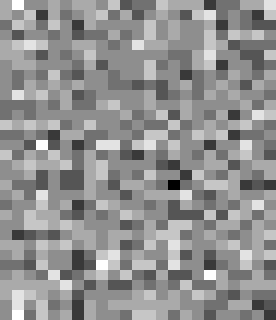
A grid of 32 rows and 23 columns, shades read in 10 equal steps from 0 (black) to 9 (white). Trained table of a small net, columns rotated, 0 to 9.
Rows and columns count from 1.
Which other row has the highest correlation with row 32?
31
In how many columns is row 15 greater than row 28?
10
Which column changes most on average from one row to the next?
18
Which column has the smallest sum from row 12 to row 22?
7
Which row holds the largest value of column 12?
5
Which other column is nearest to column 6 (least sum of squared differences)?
16
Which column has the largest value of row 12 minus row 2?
22
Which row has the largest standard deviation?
15
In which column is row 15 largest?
4
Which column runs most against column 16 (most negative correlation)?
11
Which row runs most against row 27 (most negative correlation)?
6
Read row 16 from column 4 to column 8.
5 7 5 4 6
